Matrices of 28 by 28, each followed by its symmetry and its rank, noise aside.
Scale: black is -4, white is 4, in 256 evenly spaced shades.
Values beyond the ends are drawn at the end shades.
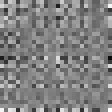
no symmetry, rank two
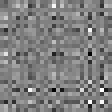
symmetric, rank two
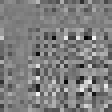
symmetric, rank three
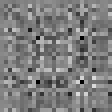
symmetric, rank three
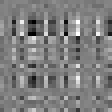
no symmetry, rank one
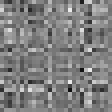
antisymmetric, rank two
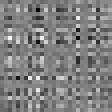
antisymmetric, rank two
